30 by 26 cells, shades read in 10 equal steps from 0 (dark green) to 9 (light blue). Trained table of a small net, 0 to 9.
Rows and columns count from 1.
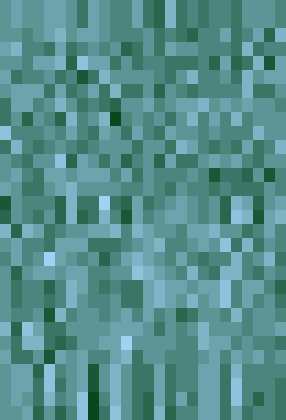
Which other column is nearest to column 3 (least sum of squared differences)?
19
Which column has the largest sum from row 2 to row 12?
6
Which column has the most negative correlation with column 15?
9
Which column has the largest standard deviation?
5
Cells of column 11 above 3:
25
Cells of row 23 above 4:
14
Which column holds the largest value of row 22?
21
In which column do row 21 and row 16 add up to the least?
12
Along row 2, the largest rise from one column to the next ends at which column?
16
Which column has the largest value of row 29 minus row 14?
22
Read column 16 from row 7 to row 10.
5 5 3 6
